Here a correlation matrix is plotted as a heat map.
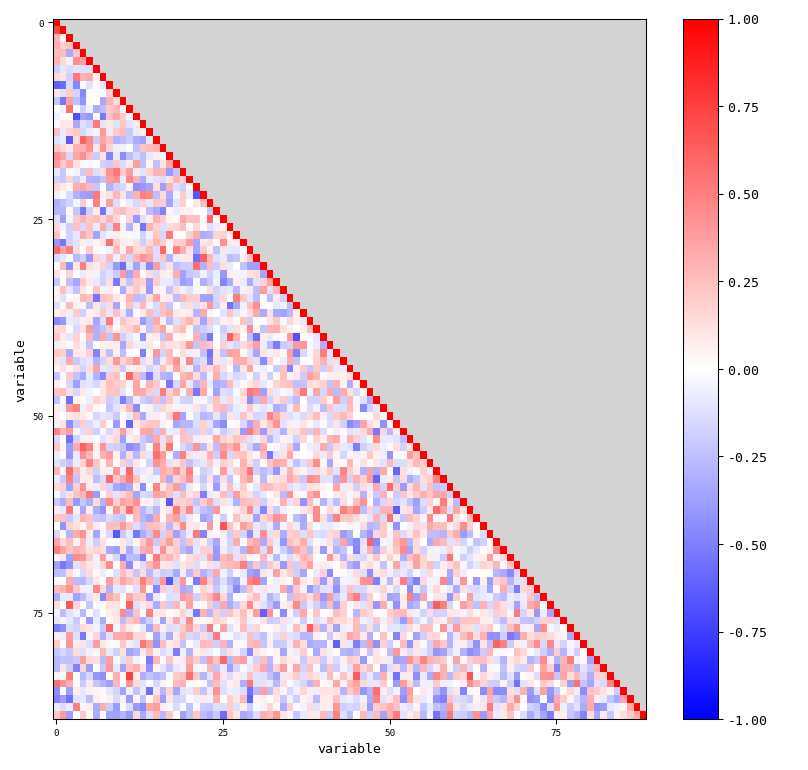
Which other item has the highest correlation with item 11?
83
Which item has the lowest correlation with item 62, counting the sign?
51
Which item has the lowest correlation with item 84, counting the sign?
69
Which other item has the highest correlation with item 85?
48
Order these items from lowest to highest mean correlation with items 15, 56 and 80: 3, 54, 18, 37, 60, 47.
18, 47, 37, 3, 60, 54
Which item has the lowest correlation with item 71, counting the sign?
17
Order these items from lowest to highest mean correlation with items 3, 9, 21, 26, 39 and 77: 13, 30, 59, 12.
13, 30, 12, 59
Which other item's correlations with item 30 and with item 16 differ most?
5
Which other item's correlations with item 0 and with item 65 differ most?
29
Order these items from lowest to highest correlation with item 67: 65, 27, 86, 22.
86, 27, 65, 22
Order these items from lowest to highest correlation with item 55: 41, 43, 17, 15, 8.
43, 17, 41, 8, 15
